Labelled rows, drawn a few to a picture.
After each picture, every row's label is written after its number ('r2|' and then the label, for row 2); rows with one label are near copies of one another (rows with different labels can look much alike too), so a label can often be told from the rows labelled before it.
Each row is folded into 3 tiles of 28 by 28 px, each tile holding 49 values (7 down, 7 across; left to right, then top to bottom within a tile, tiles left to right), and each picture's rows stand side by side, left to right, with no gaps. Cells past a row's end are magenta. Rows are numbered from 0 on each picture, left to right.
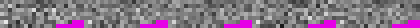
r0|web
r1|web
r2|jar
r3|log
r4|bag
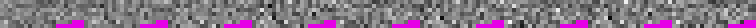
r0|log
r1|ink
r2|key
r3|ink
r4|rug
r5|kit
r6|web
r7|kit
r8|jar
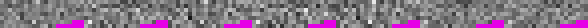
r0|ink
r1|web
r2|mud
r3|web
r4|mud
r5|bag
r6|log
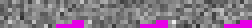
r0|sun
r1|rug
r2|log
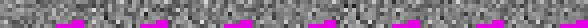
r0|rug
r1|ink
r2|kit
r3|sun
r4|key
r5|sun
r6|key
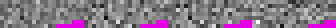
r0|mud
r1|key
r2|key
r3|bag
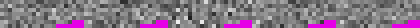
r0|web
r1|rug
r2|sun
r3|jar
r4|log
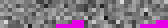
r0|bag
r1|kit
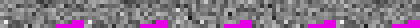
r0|bag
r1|jar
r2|ink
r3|key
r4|bag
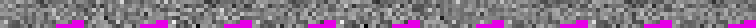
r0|rug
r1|kit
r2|bag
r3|jar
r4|jar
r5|kit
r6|rug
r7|jar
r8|jar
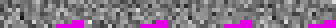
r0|mud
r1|web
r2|key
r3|ink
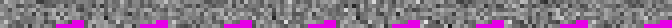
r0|jar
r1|key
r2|log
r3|mud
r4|ink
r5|bag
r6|rug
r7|log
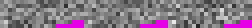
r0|log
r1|log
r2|web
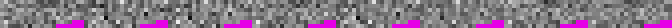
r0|log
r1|ink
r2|sun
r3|log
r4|kit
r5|mud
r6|jar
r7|jar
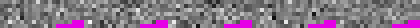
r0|sun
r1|web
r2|bag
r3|ink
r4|log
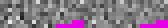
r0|sun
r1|sun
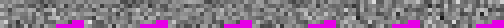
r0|web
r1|bag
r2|jar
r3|log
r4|ink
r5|ink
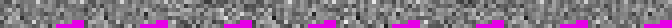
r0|kit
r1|kit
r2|rug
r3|kit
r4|sun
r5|log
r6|kit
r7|sun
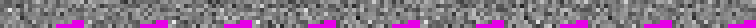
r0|ink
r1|jar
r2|bag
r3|web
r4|key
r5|jar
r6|key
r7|mud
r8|key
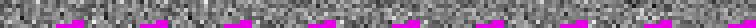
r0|kit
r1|sun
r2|mud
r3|log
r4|rug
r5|log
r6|kit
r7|bag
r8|rug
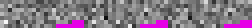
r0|web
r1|sun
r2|mud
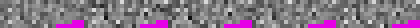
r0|sun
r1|ink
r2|kit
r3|kit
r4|sun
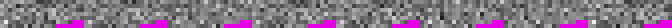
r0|jar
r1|log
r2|sun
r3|log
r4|log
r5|sun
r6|key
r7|jar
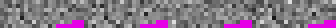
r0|key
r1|key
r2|jar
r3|kit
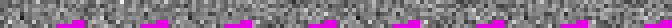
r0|sun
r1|kit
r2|ink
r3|rug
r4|mud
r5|rug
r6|sun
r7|rug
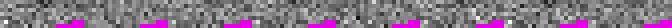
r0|bag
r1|ink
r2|jar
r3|rug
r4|sun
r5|rug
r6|bag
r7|log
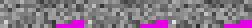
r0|jar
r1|jar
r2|jar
